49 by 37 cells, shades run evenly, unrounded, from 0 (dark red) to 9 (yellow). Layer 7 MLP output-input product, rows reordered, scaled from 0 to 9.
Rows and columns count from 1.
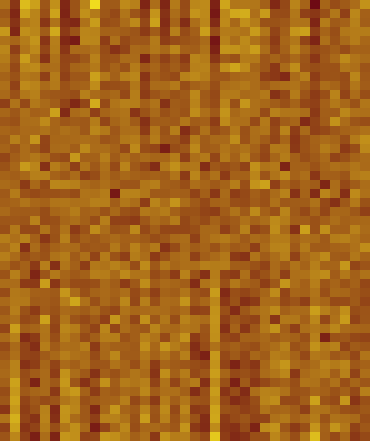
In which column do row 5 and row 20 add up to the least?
32
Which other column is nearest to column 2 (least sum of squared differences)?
7
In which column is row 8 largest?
24
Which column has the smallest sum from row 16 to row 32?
30
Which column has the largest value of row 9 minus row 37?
10
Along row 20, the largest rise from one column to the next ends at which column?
20
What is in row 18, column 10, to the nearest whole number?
4
